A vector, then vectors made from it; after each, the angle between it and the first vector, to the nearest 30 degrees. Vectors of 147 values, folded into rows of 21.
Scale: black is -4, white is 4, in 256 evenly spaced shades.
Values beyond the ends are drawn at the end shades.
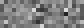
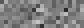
150 degrees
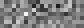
60 degrees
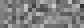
60 degrees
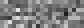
90 degrees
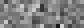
60 degrees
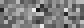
30 degrees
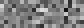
150 degrees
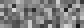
120 degrees
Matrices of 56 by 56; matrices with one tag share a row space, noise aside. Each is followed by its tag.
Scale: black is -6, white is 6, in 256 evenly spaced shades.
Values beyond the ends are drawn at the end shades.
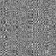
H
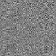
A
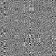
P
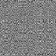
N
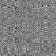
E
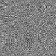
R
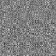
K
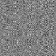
A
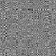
H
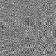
R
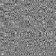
R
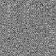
K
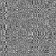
H
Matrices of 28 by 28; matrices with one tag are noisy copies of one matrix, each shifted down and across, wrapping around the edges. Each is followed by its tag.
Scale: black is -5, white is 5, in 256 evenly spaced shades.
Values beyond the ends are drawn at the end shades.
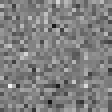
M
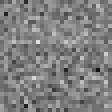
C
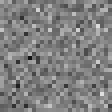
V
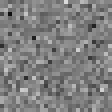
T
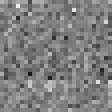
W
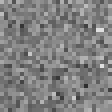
T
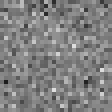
C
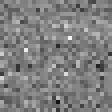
C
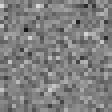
M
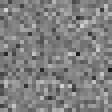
M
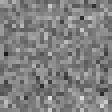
W
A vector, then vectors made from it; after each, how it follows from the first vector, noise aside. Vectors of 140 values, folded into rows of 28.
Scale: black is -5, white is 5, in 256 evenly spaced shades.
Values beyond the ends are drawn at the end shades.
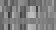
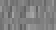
shrunk.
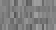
wrapped around, shrunk.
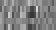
negated.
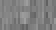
reversed, shrunk.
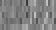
reversed, negated, partly zeroed.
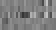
reversed, negated, partly zeroed.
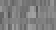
shrunk.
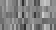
wrapped around.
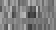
negated.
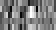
scaled up.
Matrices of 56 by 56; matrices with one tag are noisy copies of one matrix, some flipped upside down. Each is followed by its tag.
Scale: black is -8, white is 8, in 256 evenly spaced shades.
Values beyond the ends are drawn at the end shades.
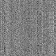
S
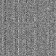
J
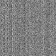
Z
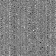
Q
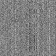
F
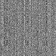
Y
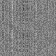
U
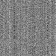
Q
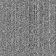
F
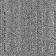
S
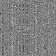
U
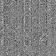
Y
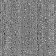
S
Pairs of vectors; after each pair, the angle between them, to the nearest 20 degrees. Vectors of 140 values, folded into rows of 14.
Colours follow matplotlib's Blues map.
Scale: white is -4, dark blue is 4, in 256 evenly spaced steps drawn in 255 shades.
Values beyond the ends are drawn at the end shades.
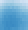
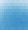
20 degrees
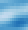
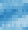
160 degrees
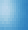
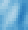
40 degrees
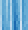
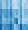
120 degrees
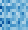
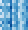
60 degrees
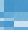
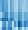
120 degrees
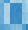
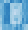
160 degrees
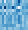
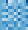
100 degrees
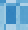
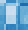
160 degrees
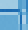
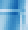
120 degrees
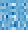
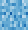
120 degrees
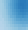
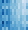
140 degrees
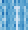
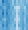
40 degrees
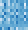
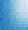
100 degrees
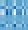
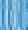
100 degrees
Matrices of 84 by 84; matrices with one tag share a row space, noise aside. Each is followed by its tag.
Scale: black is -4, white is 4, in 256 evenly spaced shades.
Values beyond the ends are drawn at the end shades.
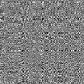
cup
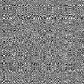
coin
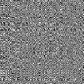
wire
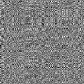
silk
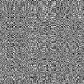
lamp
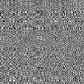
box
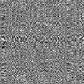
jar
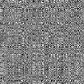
cup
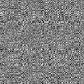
cup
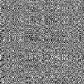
silk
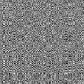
coin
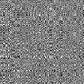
wire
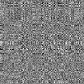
cup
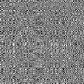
box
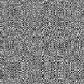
cup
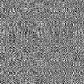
box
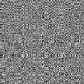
cup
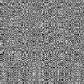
cup
